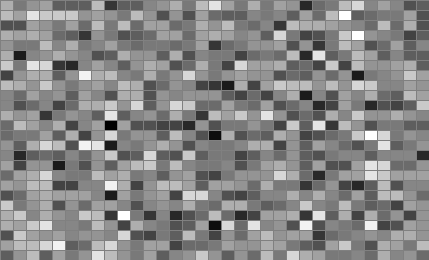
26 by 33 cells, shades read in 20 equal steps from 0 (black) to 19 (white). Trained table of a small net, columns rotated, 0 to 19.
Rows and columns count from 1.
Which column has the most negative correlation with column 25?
9
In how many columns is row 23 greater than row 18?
13
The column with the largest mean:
4
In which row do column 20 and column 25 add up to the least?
11
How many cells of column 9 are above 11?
11
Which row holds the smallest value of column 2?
6
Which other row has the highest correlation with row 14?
18
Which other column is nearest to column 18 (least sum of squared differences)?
20
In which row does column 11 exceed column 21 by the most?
10
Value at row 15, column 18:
9
